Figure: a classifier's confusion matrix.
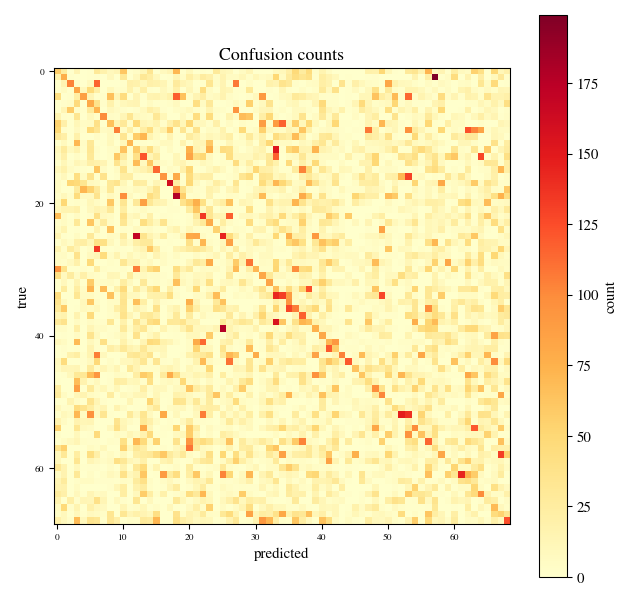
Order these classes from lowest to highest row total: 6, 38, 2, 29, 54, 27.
6, 27, 2, 29, 54, 38
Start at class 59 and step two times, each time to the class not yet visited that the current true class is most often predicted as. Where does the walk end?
22
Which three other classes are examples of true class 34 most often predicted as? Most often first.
33, 49, 35
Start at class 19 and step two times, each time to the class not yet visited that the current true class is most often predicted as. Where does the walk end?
4
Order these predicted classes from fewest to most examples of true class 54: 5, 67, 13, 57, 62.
5, 62, 57, 67, 13
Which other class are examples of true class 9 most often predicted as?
62
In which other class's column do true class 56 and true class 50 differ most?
37
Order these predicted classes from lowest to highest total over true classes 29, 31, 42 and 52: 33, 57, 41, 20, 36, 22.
20, 36, 33, 57, 22, 41
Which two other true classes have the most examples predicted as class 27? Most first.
2, 6
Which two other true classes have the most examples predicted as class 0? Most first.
30, 22
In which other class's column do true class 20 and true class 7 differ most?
13
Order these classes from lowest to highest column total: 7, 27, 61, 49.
7, 61, 49, 27
